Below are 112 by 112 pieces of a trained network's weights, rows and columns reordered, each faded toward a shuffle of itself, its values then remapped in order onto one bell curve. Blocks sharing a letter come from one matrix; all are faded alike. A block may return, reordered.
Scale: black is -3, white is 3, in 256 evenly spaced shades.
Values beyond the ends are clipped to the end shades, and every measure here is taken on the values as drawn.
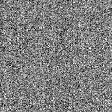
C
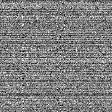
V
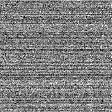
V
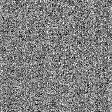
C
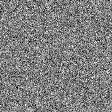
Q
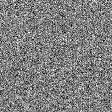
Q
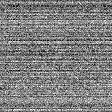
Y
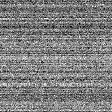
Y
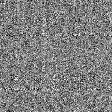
C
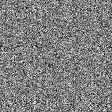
Q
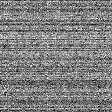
V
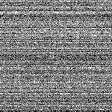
Y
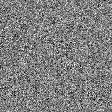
Q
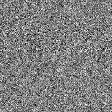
C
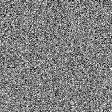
Q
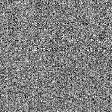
C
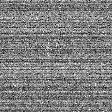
V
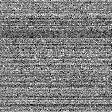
V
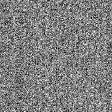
C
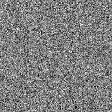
Q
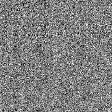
C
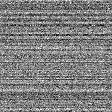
Y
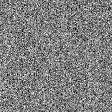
Q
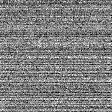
Y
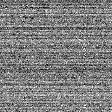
V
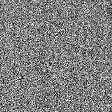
C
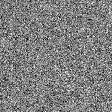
Q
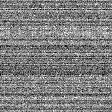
Y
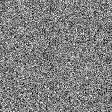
Q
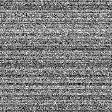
V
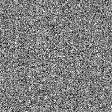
C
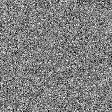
Q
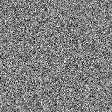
Q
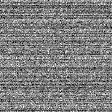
V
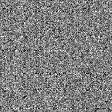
C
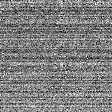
V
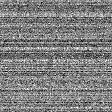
Y
